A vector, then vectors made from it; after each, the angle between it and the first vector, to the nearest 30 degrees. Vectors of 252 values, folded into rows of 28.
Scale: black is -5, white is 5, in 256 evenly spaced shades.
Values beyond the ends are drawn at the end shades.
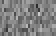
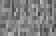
120 degrees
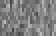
90 degrees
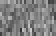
90 degrees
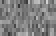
90 degrees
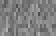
150 degrees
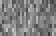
120 degrees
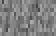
30 degrees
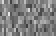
120 degrees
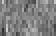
120 degrees
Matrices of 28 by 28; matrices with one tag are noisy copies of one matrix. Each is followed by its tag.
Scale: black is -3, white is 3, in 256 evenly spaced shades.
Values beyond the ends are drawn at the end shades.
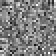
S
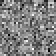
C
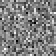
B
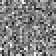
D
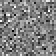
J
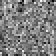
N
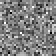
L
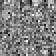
C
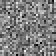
S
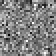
C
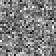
L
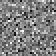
J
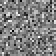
J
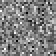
B
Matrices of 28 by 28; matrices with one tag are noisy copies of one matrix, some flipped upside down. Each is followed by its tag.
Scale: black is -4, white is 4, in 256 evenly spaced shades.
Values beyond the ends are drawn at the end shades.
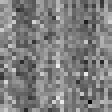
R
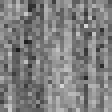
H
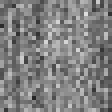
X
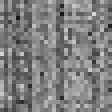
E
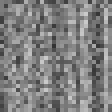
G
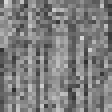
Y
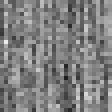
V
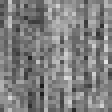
H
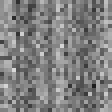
R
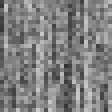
V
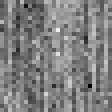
H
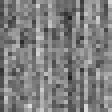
V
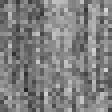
H
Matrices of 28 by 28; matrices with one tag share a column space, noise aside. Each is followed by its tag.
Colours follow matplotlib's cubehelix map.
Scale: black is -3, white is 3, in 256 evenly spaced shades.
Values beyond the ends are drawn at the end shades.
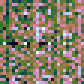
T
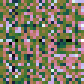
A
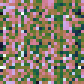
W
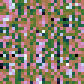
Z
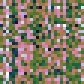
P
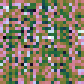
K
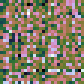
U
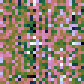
T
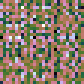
P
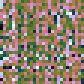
W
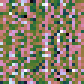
U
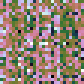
T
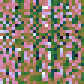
P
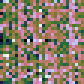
A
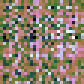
P
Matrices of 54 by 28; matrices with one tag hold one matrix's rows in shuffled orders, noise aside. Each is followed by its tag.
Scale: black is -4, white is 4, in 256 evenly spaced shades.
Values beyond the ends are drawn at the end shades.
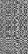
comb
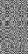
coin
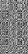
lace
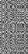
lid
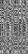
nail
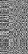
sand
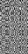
coin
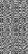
nail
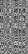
nail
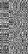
sand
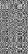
lace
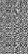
comb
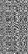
comb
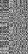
sand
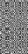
coin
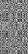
lace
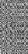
lid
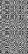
coin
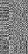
sand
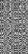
nail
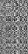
comb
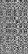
comb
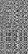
comb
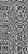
lace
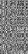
lid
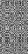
coin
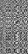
comb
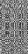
coin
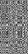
lace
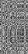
lid
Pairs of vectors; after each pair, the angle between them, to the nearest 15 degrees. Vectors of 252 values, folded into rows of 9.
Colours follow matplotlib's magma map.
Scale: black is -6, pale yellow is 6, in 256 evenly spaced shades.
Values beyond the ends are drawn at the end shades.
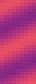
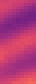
30 degrees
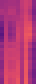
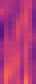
30 degrees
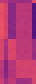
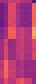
150 degrees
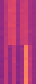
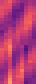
105 degrees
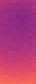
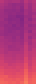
15 degrees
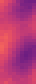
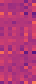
75 degrees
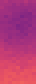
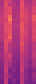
135 degrees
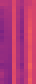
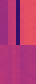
75 degrees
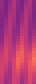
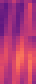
30 degrees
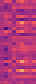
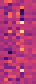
60 degrees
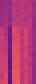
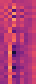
135 degrees
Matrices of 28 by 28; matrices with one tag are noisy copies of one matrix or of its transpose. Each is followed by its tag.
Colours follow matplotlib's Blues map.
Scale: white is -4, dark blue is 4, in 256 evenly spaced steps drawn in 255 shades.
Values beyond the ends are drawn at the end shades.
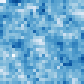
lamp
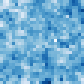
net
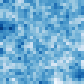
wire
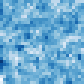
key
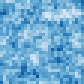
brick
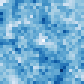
lamp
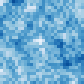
lamp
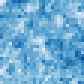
lamp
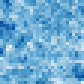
wire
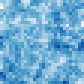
net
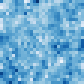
net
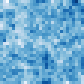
net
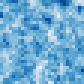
key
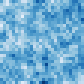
net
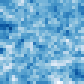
wire
